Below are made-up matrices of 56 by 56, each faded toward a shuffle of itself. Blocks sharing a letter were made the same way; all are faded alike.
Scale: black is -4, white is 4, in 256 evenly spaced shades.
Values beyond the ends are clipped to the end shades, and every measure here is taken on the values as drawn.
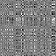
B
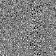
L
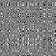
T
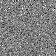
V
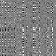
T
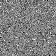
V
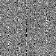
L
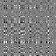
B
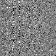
L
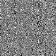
L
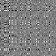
T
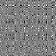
T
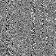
L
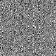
L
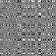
B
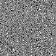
L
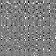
T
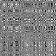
B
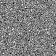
V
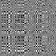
B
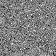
V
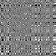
B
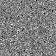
V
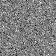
V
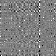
T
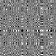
B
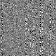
L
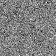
V
